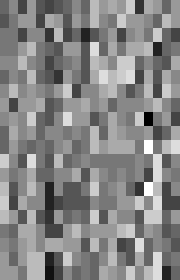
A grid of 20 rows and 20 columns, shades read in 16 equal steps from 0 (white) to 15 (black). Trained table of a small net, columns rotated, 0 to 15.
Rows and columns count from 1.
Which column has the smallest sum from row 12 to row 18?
18
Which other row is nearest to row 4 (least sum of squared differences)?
10
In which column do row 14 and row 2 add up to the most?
8
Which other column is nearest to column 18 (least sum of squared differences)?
1
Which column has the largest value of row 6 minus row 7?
7
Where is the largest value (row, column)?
9, 17
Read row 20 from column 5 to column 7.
4 14 11
